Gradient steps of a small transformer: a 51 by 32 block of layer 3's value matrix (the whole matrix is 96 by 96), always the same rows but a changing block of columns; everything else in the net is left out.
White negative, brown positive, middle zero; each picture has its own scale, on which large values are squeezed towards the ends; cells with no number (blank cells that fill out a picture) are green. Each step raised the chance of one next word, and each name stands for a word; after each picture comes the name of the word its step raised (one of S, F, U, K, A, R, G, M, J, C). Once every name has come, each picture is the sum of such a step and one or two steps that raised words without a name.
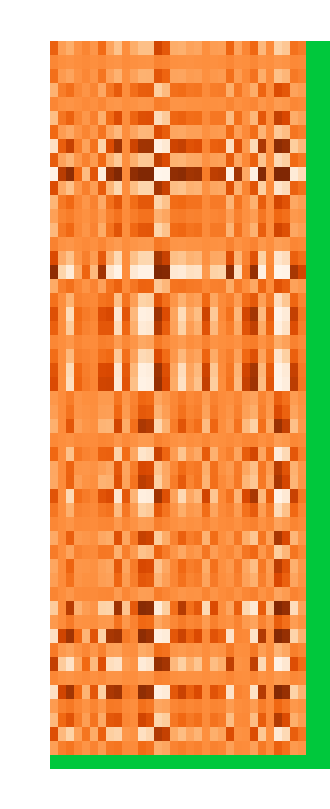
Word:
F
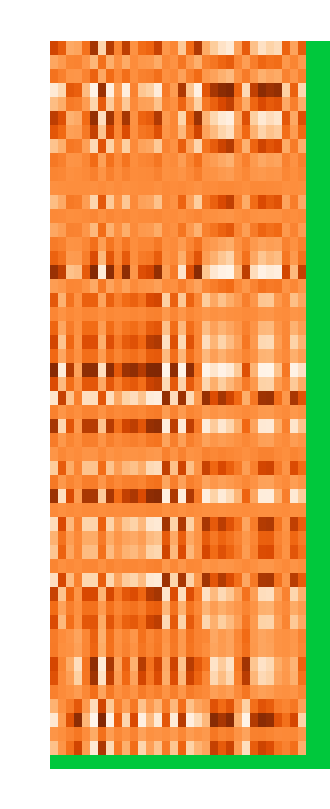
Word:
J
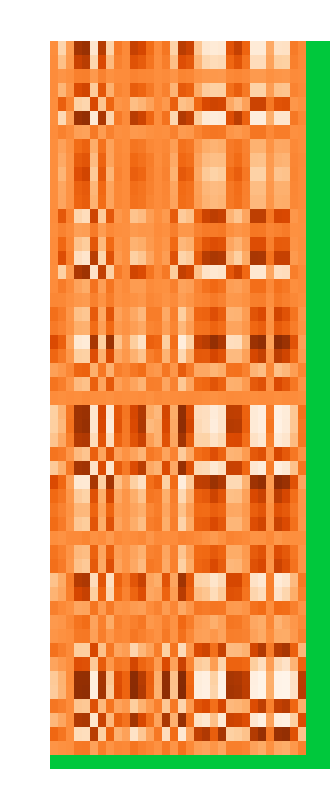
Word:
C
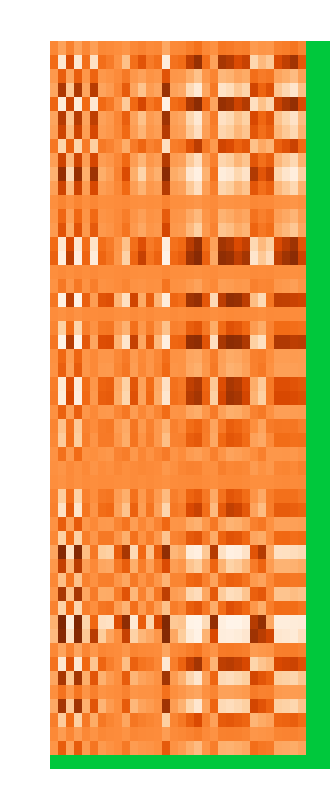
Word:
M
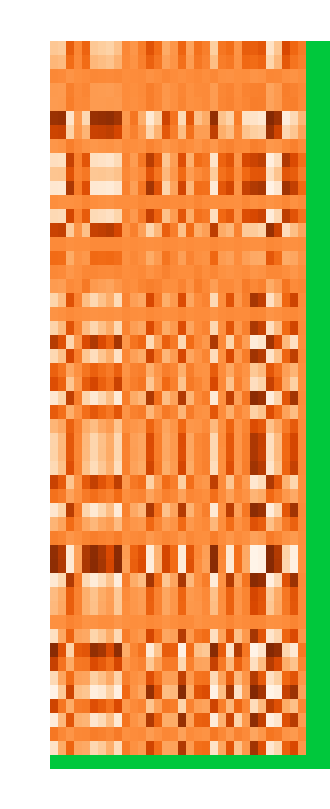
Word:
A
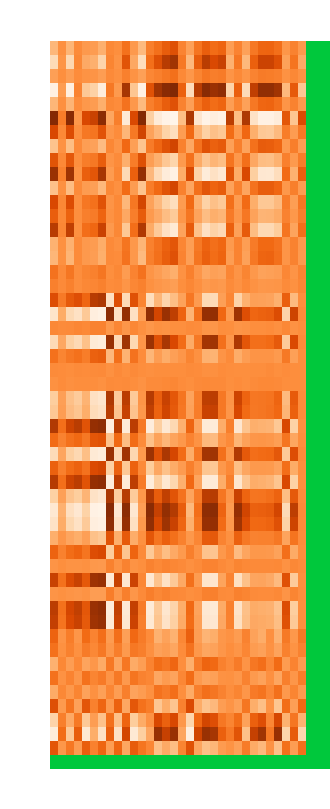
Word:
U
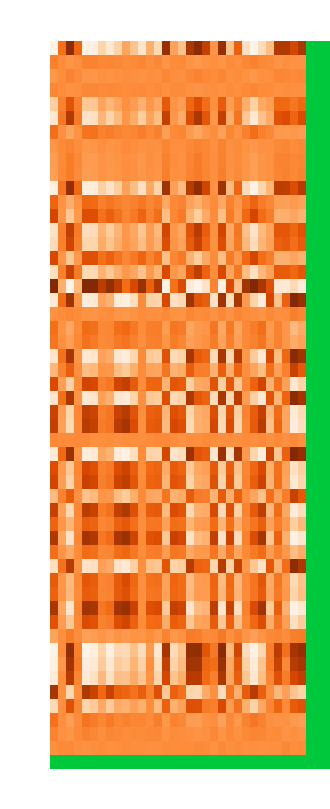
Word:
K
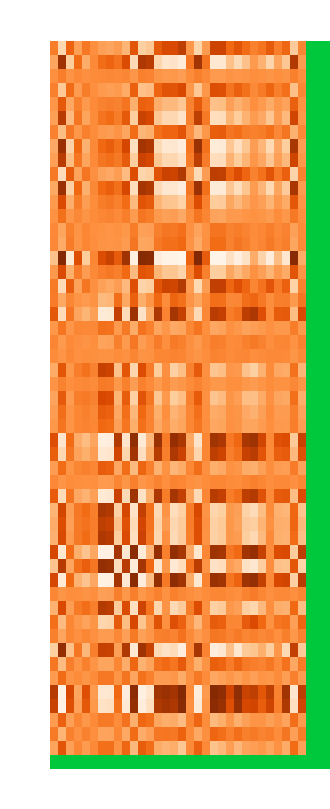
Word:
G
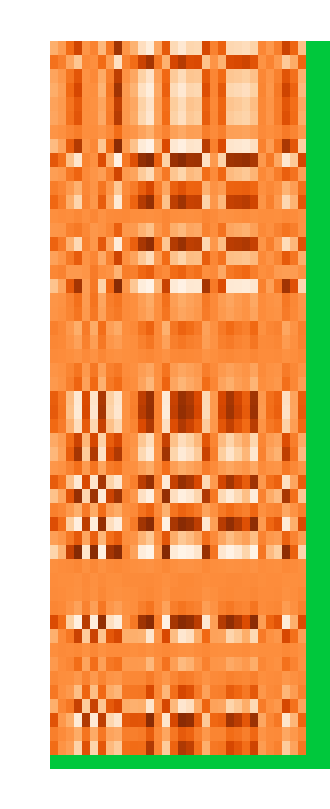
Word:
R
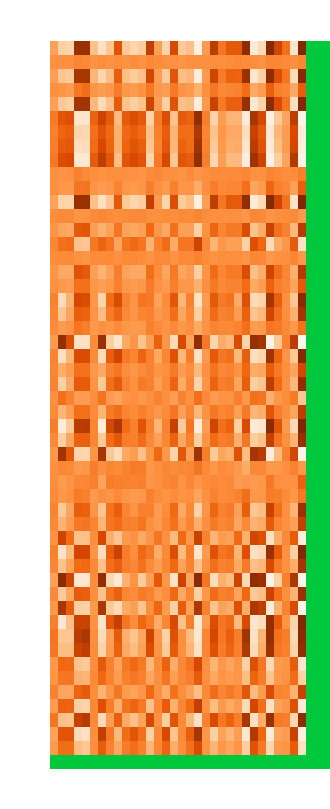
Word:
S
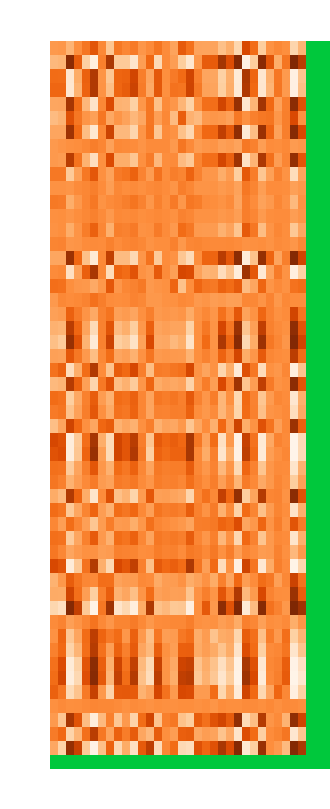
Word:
K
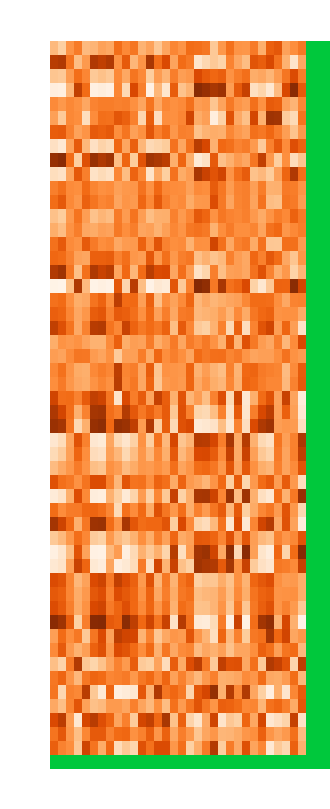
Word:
R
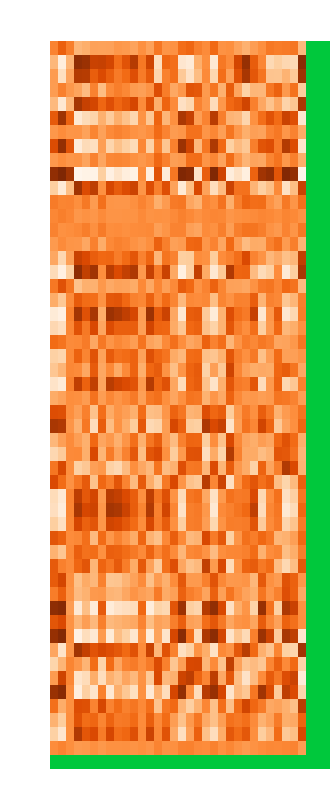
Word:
F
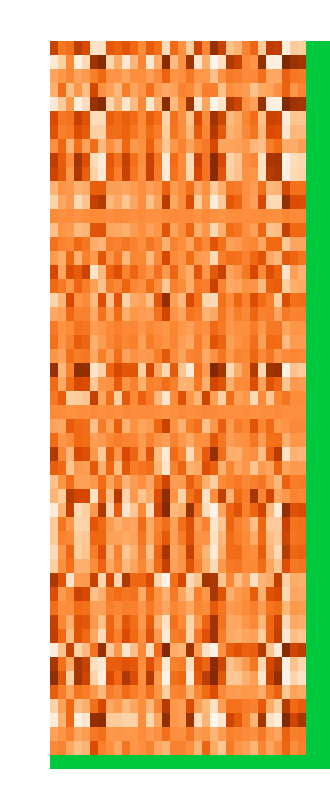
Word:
J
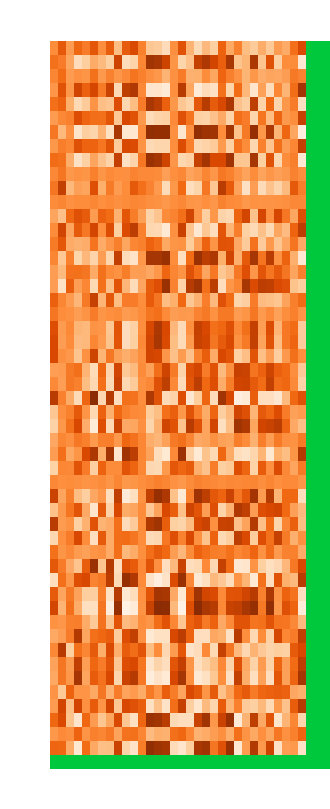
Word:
K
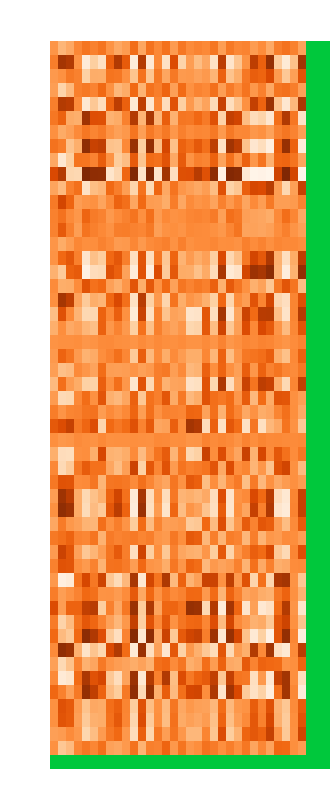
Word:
F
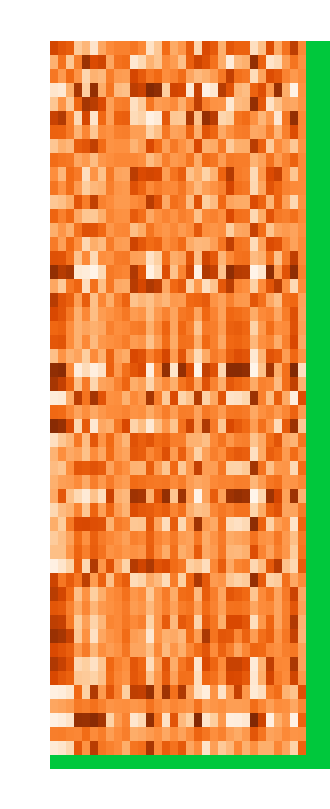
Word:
J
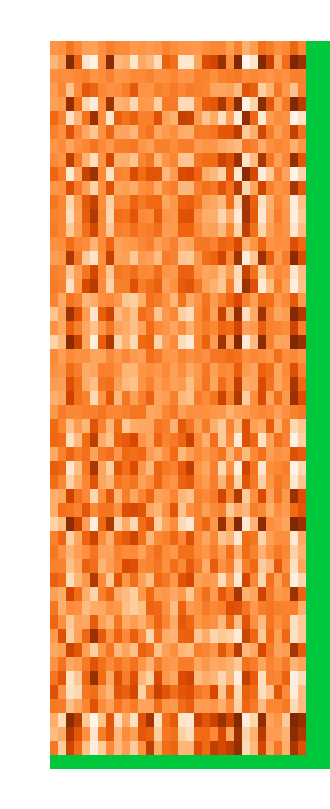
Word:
U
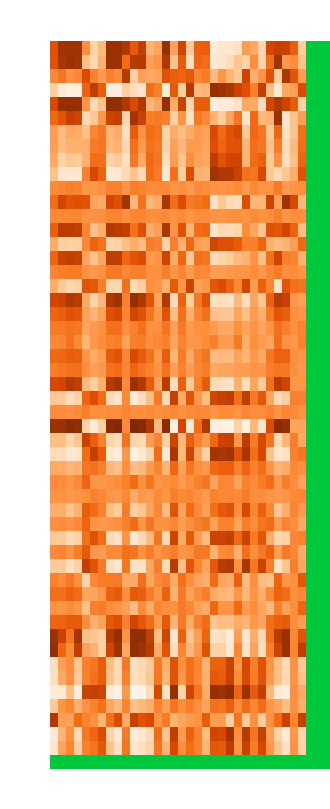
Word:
S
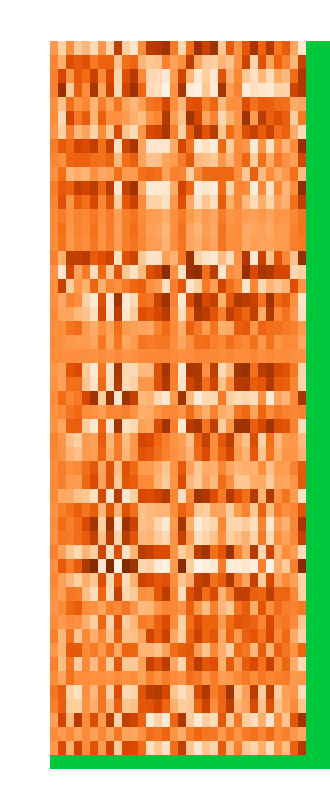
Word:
G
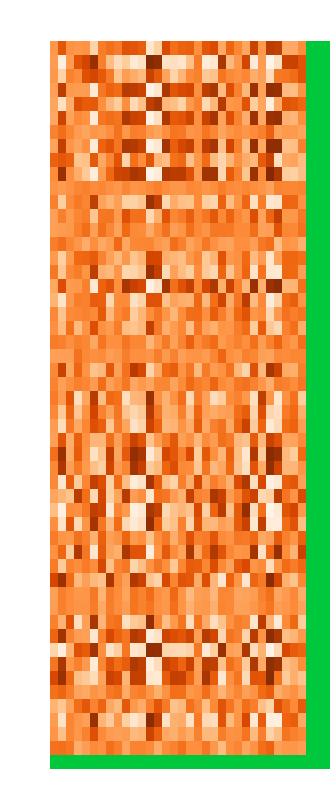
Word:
R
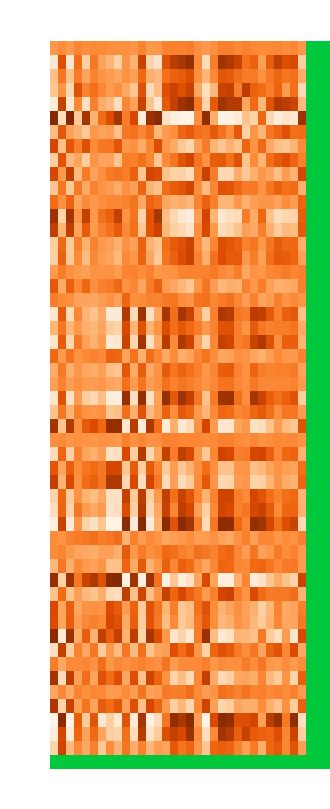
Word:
U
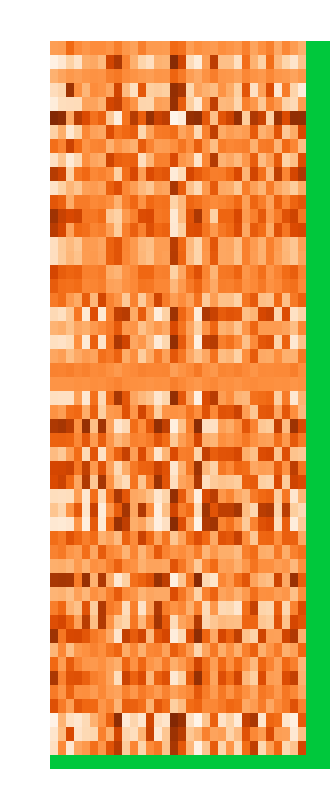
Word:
U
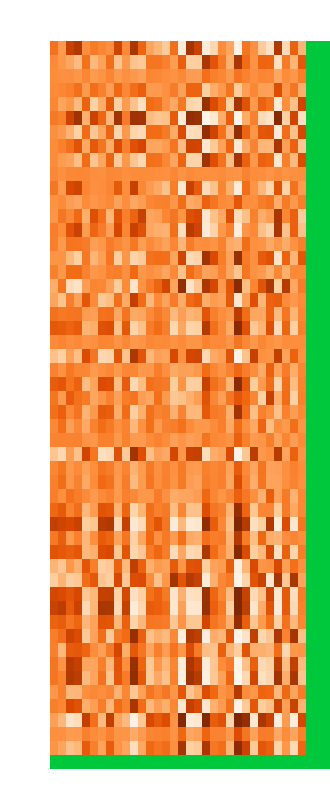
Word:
K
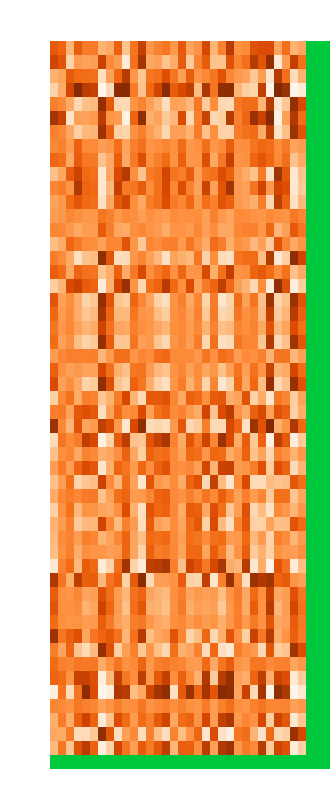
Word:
C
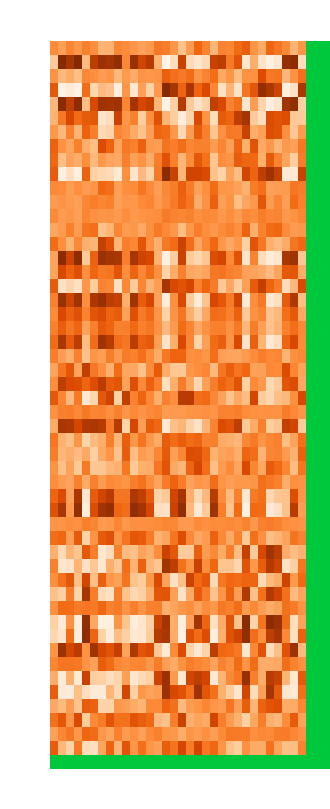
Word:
M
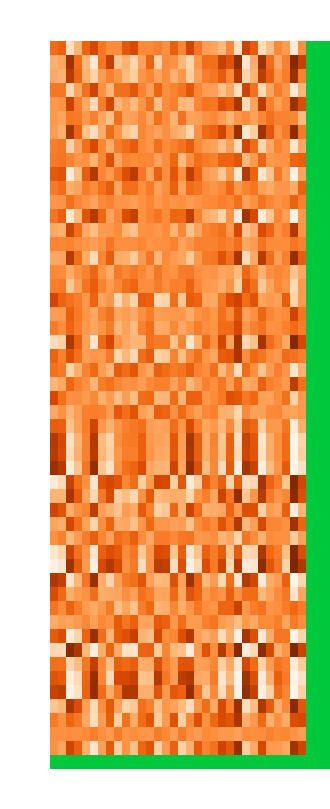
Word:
A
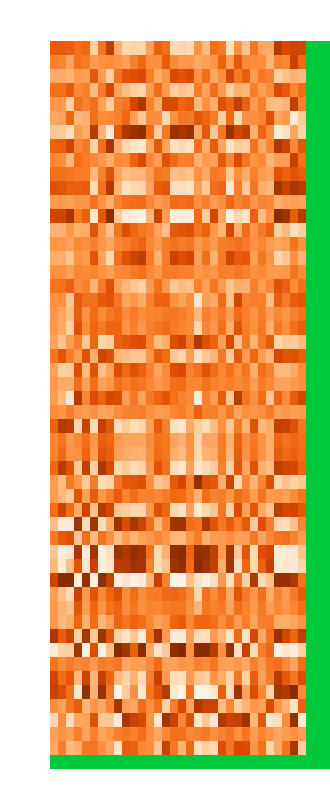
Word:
A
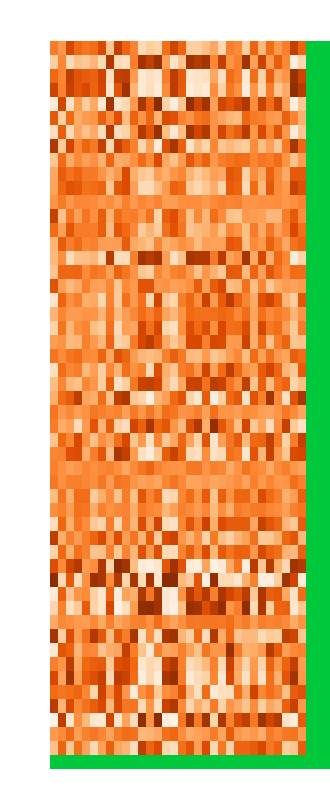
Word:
K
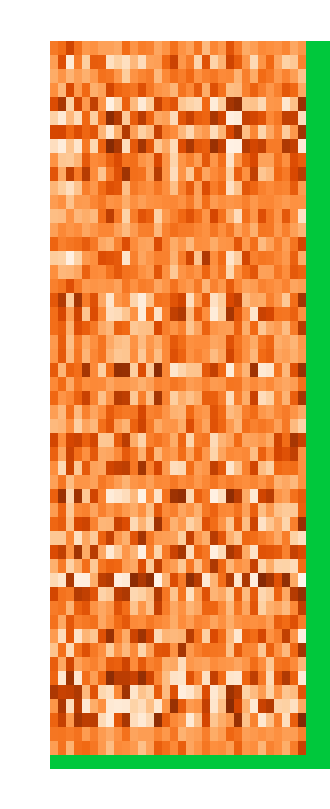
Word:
G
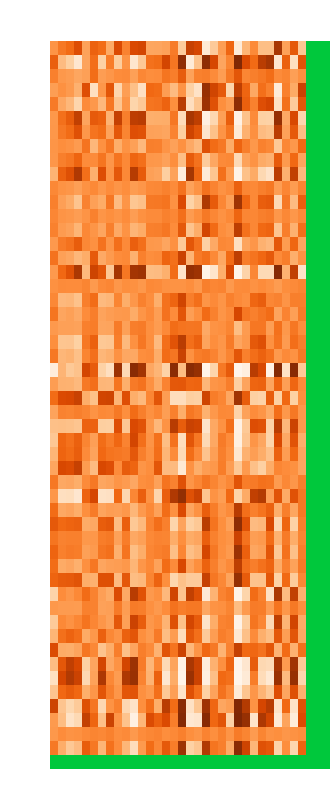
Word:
J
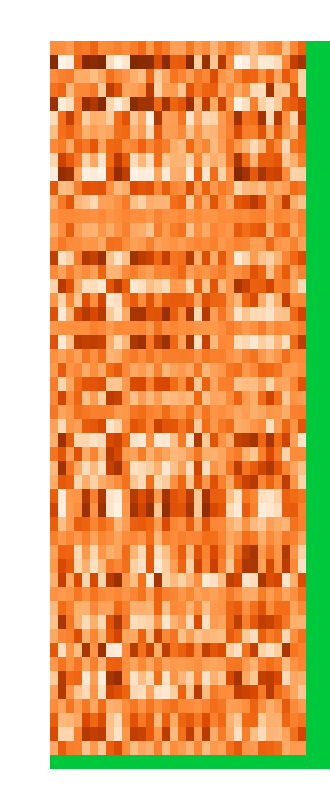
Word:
U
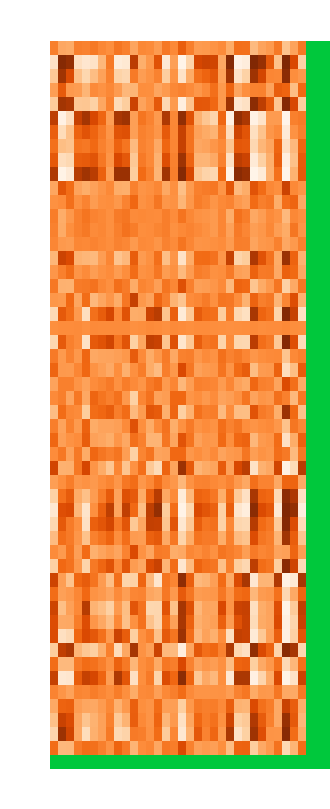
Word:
U
